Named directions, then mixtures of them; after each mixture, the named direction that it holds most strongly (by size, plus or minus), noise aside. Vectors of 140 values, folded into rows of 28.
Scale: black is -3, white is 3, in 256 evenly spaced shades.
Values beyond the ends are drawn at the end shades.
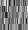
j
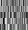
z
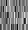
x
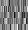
x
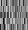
z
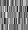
j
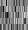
x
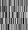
z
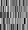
x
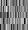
x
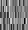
x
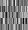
j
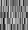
z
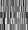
z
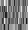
j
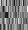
j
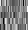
z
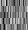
z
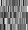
z
